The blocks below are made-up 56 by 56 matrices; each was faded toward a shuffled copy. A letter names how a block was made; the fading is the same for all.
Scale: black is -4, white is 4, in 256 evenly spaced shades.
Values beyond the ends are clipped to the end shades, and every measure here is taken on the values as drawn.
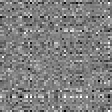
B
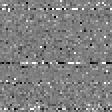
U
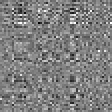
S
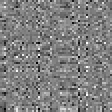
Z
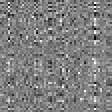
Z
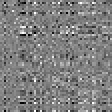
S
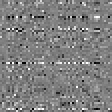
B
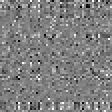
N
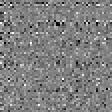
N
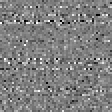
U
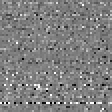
U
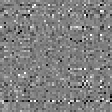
N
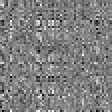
Z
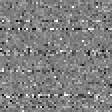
U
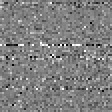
U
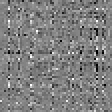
Z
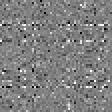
N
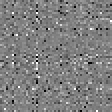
N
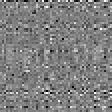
B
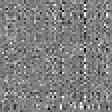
Z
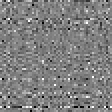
B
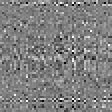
S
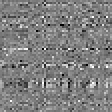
B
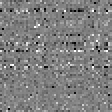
N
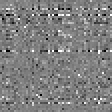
B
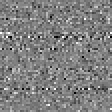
U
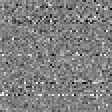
U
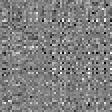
B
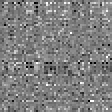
N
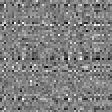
S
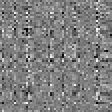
Z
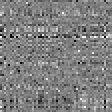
S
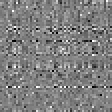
B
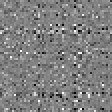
N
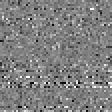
U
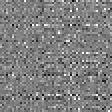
N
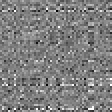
S
